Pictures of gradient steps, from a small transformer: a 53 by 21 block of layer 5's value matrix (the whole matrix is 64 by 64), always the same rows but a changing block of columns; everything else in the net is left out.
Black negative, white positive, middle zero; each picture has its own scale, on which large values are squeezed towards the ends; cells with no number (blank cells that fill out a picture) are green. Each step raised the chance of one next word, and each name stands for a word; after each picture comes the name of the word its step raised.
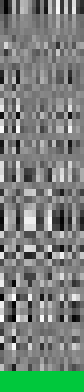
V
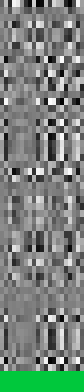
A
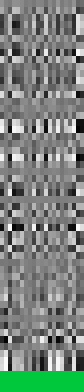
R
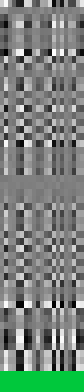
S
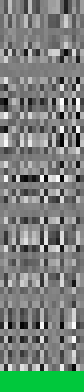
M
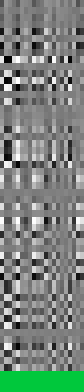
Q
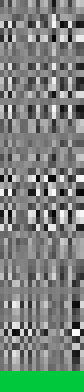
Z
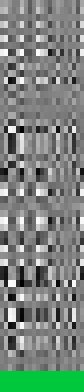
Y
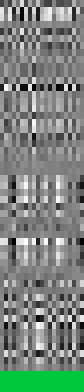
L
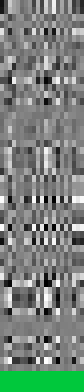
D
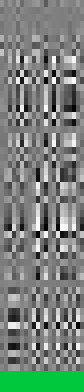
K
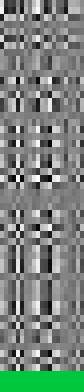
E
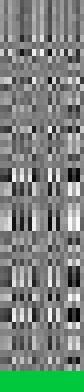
Y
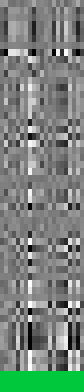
S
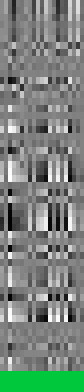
V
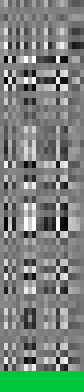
Q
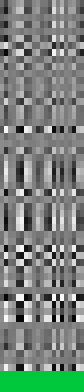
V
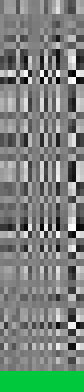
K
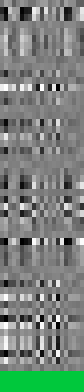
L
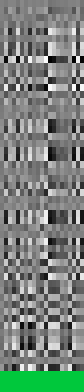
Q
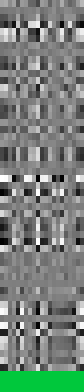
Z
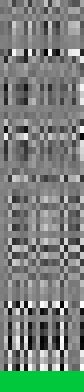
S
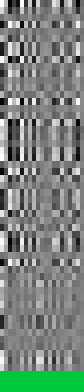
A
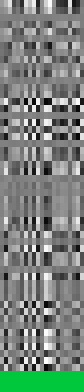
A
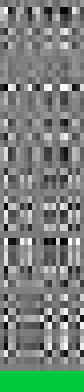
L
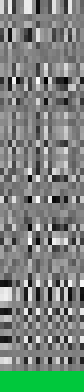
D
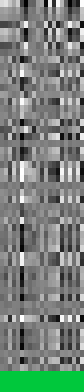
A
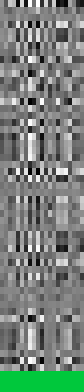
A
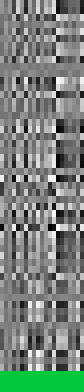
E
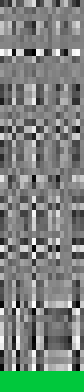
S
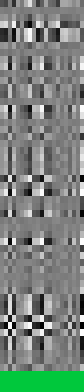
Z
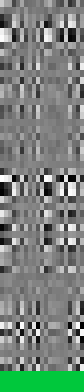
Z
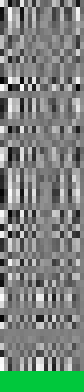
L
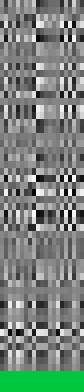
Z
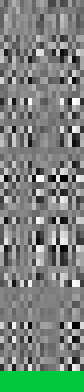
M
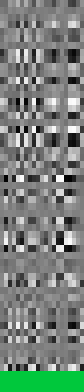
M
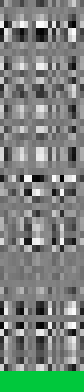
Z
